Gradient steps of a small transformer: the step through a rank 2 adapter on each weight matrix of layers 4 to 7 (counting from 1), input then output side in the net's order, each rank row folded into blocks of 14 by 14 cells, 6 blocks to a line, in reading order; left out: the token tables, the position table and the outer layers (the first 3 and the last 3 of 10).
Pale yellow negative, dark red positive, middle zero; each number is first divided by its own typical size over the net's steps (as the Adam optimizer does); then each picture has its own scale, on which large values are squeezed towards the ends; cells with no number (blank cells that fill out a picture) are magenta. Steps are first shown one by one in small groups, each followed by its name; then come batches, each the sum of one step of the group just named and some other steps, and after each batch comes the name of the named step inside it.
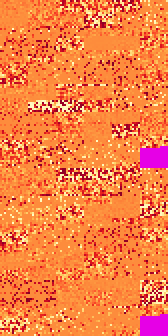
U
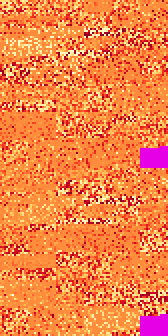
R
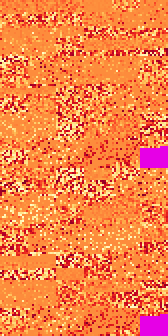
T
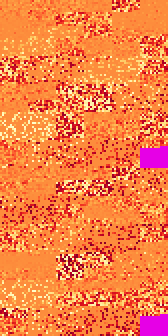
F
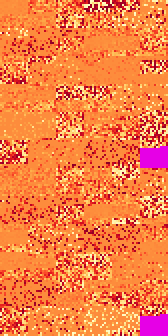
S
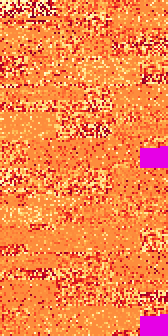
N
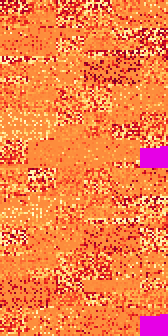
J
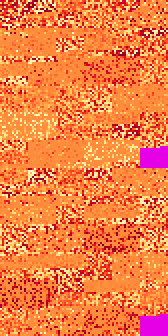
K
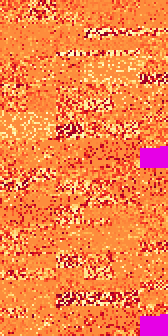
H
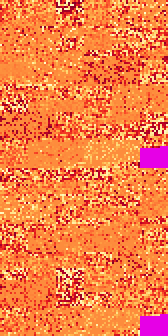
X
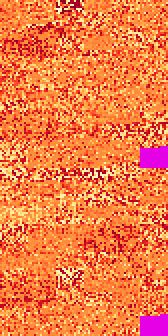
X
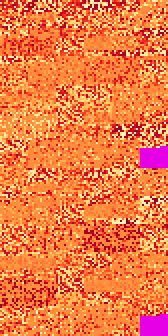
K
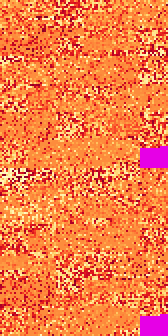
T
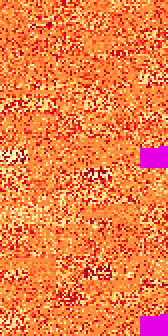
T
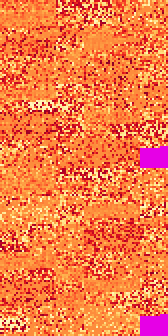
U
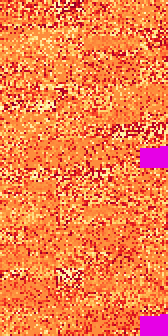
X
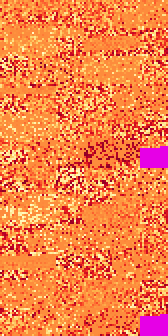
T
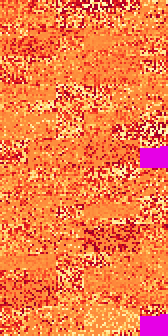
S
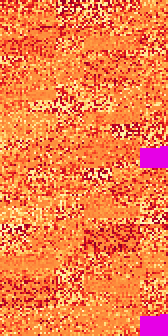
J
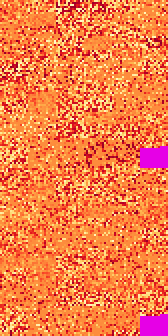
X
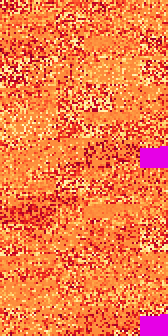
F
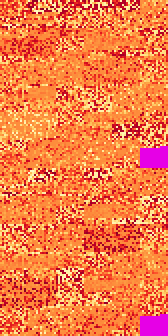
K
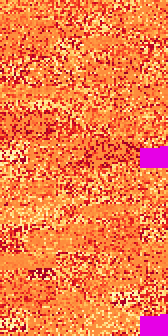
R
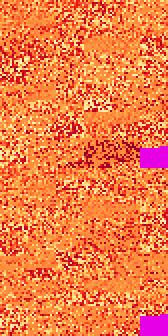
F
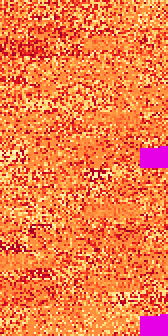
N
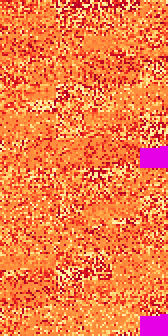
S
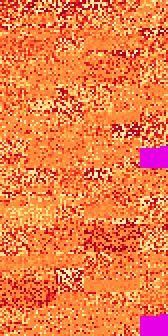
K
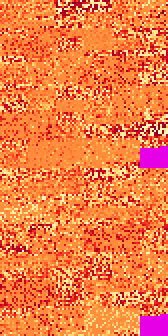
X
